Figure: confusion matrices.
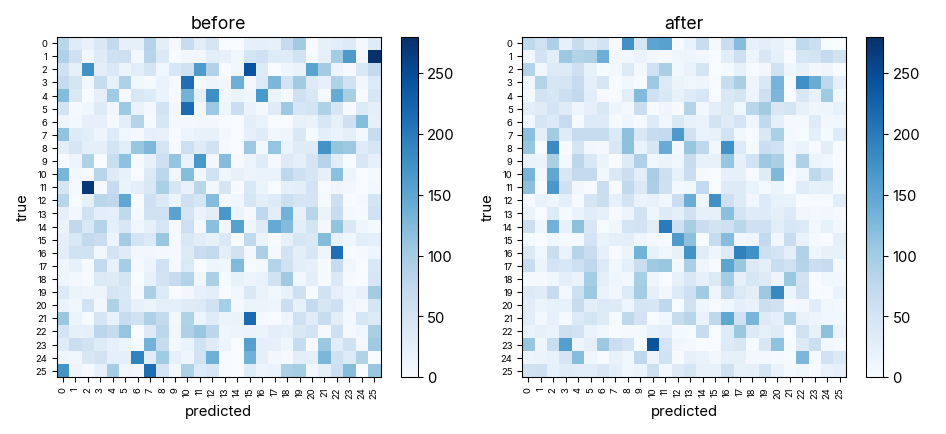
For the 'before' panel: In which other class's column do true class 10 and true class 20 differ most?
0
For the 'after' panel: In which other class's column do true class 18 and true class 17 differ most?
11
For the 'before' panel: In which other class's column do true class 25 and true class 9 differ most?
7
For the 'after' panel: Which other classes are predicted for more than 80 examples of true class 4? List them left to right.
9, 20, 24
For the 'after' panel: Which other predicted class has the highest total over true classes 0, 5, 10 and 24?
2
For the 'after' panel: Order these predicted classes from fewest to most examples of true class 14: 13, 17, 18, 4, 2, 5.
5, 18, 17, 13, 4, 2
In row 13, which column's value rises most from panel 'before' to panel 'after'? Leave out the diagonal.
16
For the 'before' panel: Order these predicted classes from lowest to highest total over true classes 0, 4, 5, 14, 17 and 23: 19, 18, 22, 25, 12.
25, 19, 18, 22, 12
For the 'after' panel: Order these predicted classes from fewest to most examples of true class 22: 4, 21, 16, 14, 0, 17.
21, 0, 16, 4, 14, 17
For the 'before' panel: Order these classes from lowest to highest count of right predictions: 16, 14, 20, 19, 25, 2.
19, 20, 16, 25, 14, 2
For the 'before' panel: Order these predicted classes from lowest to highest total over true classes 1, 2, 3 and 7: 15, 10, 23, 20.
20, 23, 10, 15
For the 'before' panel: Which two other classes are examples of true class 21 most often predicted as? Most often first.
15, 0
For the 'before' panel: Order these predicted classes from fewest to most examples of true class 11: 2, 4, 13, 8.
13, 4, 8, 2
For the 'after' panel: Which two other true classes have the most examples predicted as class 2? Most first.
8, 11
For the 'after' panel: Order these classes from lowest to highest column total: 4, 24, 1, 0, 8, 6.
1, 24, 6, 8, 0, 4
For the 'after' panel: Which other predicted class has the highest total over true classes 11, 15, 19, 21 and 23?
16
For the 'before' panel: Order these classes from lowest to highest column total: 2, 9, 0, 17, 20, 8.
9, 17, 20, 2, 8, 0
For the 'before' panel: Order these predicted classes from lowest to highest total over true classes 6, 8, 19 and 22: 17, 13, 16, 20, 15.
13, 16, 20, 17, 15
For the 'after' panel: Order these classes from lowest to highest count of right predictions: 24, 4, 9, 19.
24, 4, 9, 19
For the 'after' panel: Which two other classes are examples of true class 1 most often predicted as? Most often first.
6, 3
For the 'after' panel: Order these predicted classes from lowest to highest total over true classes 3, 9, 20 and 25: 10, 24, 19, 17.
24, 17, 10, 19
